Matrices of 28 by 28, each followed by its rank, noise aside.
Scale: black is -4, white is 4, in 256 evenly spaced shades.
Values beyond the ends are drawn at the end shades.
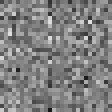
six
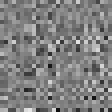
four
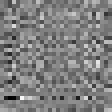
three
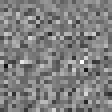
six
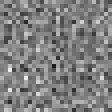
six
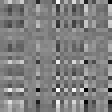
one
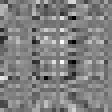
two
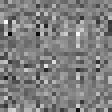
four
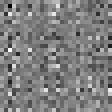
four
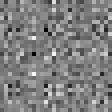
four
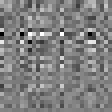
two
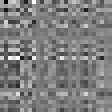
two
